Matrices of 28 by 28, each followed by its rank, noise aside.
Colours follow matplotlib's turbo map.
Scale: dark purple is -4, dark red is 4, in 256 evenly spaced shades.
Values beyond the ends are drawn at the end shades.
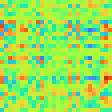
two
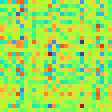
three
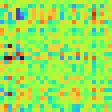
three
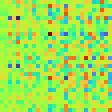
three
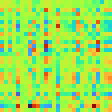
two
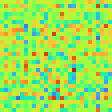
six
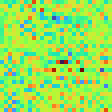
six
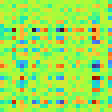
two
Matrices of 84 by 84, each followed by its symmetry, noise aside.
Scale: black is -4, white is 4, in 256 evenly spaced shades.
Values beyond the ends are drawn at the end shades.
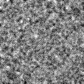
symmetric.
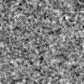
no symmetry.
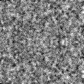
mirrored top to bottom.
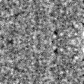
mirrored top to bottom.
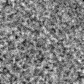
symmetric across the other diagonal.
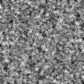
same after a half turn.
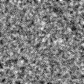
symmetric across the other diagonal.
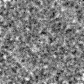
symmetric across the other diagonal.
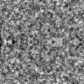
mirrored top to bottom.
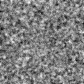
antisymmetric.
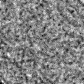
symmetric across the other diagonal.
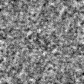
same after a half turn.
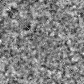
symmetric.
